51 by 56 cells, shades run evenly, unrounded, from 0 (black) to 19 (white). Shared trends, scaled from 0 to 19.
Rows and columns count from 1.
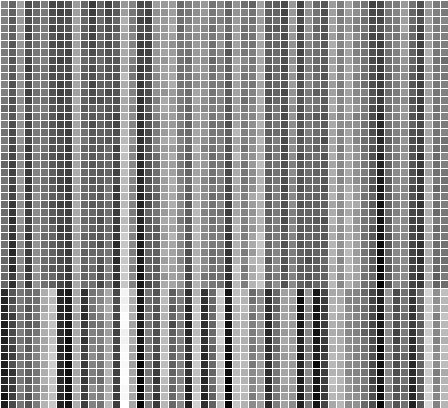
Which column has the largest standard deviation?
7
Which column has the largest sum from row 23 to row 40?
16
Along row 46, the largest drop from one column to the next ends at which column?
29
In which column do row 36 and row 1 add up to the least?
48
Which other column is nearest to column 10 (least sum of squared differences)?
42
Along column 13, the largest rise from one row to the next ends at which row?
37
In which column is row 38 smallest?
38
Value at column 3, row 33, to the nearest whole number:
10
